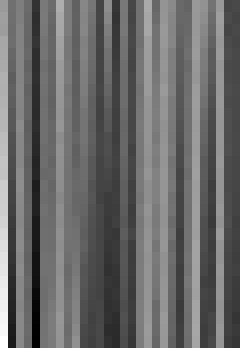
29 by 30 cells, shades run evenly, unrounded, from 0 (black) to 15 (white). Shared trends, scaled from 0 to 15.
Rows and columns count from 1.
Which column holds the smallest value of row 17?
5
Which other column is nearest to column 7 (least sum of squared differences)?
10
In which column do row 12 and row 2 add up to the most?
1
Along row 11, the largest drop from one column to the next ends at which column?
2
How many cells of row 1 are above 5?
24
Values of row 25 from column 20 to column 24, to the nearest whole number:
7 9 6 4 7
